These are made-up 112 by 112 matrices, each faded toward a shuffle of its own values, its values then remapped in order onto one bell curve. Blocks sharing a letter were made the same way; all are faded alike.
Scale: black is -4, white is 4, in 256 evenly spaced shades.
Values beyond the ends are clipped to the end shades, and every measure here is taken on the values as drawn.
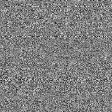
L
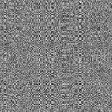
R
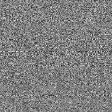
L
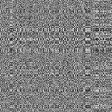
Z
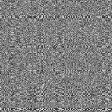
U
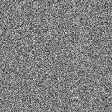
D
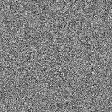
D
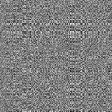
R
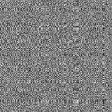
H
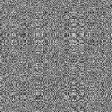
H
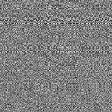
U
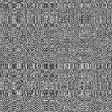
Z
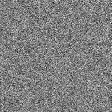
D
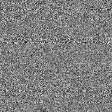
L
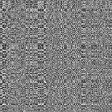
Z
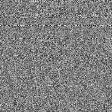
L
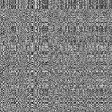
R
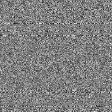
L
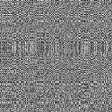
Z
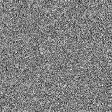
D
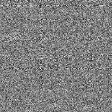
L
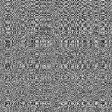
Z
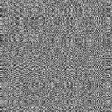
H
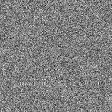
D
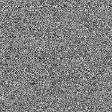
L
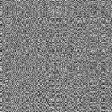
H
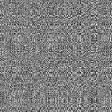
R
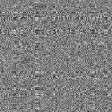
U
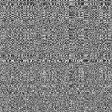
U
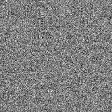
D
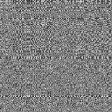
U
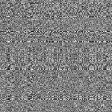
U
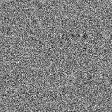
D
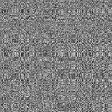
H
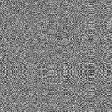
H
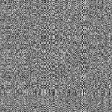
R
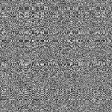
U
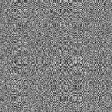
R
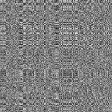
Z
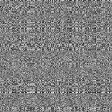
U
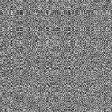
R
